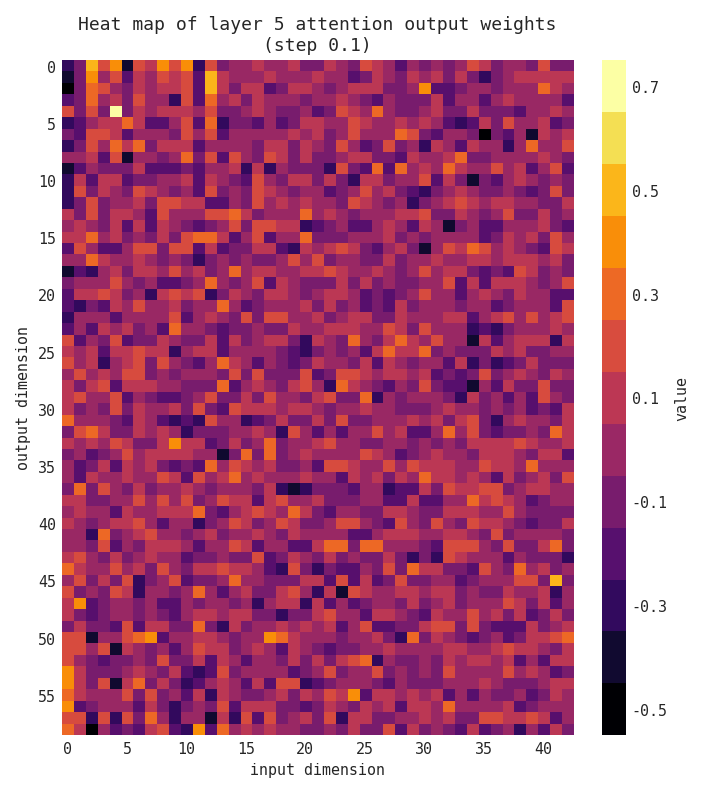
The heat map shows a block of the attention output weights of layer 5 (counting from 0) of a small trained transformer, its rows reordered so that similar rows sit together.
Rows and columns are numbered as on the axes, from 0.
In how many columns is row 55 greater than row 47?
22
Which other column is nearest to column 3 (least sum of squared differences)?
40
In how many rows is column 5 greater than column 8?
22
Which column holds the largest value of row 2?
12
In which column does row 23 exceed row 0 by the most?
5
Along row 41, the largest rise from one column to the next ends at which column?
3
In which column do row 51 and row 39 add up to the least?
4
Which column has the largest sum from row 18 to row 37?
30
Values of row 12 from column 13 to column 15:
-0.2 0 -0.1
